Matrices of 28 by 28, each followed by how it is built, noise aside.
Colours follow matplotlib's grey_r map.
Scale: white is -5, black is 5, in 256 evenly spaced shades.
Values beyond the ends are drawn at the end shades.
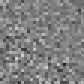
lower triangular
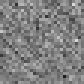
Toeplitz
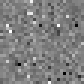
sparse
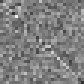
diagonal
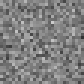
noise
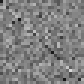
diagonal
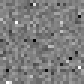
sparse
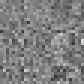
low rank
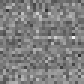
blocks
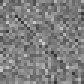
diagonal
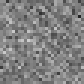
Toeplitz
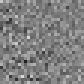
lower triangular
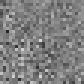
lower triangular
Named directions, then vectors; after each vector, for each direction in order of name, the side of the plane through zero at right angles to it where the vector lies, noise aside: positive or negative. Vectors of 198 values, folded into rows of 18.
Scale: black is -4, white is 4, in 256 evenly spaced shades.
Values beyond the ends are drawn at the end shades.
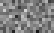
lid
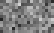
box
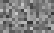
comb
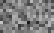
positive, positive, negative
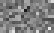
negative, negative, negative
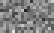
negative, negative, negative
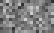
positive, negative, positive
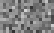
negative, positive, positive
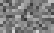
negative, positive, negative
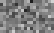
negative, negative, negative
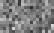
negative, positive, positive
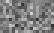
positive, negative, positive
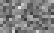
negative, positive, negative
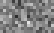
negative, negative, positive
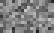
positive, positive, positive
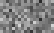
negative, positive, positive
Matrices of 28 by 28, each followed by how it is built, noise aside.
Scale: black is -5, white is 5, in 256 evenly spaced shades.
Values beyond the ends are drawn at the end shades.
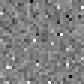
sparse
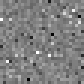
sparse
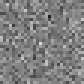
noise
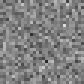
noise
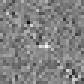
banded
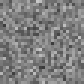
noise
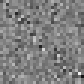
banded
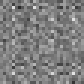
low rank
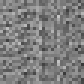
repeating rows
